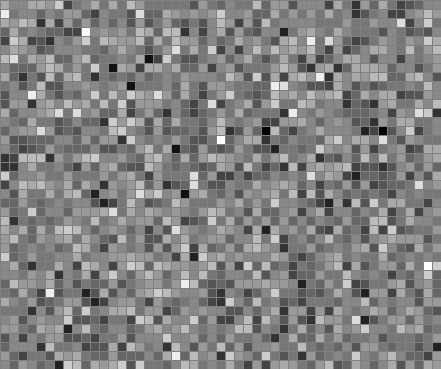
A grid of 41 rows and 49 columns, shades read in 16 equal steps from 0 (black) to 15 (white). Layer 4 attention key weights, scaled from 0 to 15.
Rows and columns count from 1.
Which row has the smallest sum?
17
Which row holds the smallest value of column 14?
16
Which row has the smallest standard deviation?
38
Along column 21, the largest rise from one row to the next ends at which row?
23
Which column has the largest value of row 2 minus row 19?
1
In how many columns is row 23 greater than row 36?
21
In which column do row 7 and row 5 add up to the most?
2
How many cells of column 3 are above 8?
13
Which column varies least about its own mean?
27
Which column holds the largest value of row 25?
24
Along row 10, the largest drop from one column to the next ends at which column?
15
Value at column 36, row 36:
11
